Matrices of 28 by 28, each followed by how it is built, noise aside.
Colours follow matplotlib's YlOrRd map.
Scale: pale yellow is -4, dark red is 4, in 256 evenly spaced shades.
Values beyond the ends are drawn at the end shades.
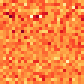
uneven rows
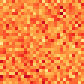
Toeplitz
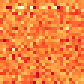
uneven rows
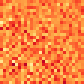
lower triangular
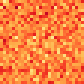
repeating columns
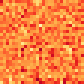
low rank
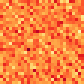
Toeplitz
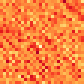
Toeplitz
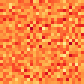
low rank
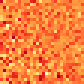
lower triangular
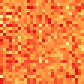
low rank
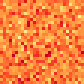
repeating columns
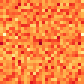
repeating columns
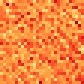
Toeplitz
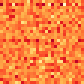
uneven rows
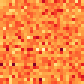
uneven rows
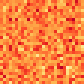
low rank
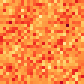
Hankel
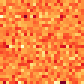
uneven rows
